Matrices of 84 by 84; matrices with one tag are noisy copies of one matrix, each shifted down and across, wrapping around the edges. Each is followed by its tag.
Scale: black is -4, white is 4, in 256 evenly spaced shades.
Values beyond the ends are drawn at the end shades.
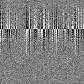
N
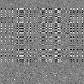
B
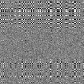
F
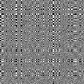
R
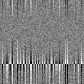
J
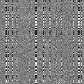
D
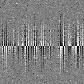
N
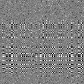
F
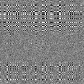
F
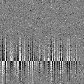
N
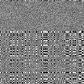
B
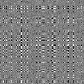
R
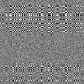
F
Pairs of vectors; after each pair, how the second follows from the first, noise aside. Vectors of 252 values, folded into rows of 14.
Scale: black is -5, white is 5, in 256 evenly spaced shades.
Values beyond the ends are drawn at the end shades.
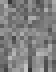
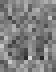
wrapped around, negated.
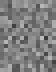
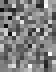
reversed, scaled up.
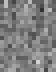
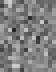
wrapped around, negated.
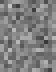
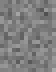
wrapped around, shrunk.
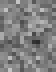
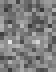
negated.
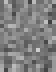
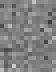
partly zeroed.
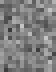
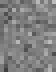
partly zeroed.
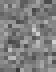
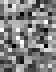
reversed, scaled up.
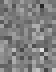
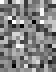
reversed, scaled up.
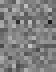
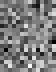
reversed, scaled up.
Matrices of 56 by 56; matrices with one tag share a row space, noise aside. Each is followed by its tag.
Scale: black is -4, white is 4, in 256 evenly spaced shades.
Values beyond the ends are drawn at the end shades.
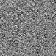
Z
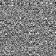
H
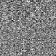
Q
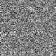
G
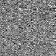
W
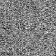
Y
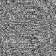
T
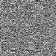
G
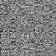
G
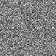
Z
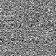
H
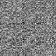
Q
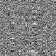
T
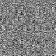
Z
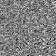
Y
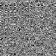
G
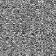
Q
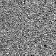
Y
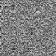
G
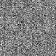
Z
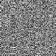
G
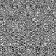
Z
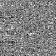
H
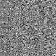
Y
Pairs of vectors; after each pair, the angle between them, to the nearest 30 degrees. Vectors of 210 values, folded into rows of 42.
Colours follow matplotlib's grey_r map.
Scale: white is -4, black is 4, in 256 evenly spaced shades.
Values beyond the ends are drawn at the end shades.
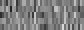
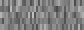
150 degrees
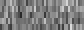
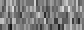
30 degrees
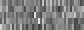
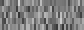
90 degrees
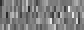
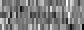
90 degrees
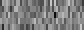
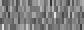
150 degrees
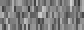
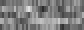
120 degrees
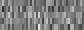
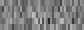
60 degrees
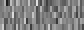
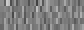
150 degrees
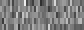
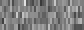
30 degrees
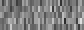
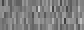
30 degrees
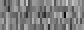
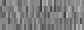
60 degrees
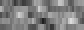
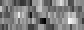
30 degrees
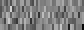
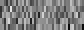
30 degrees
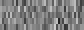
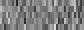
30 degrees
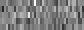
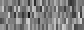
150 degrees
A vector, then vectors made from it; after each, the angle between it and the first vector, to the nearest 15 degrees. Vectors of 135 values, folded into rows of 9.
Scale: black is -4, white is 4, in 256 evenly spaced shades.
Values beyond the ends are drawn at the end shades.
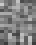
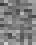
135 degrees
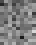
105 degrees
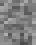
120 degrees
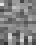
30 degrees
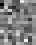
135 degrees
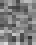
150 degrees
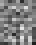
45 degrees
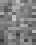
60 degrees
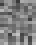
165 degrees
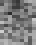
135 degrees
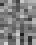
150 degrees
